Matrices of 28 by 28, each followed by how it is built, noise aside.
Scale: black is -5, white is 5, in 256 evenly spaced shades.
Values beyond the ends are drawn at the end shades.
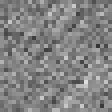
Hankel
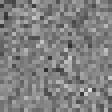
block diagonal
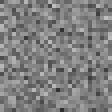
repeating rows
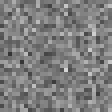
repeating rows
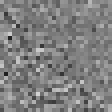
lower triangular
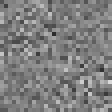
block diagonal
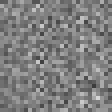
repeating rows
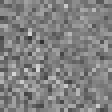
lower triangular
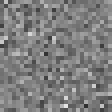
block diagonal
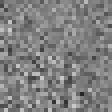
lower triangular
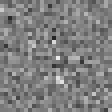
block diagonal
